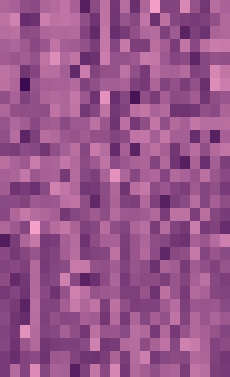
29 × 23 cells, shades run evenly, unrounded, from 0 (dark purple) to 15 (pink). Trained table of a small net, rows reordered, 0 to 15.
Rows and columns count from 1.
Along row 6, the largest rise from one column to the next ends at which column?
9
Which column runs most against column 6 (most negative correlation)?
20
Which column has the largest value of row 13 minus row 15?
4
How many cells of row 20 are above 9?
4
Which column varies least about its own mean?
7
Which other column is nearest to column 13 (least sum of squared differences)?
19
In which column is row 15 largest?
6
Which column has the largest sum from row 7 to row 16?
8
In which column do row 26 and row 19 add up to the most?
3
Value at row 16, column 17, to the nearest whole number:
2
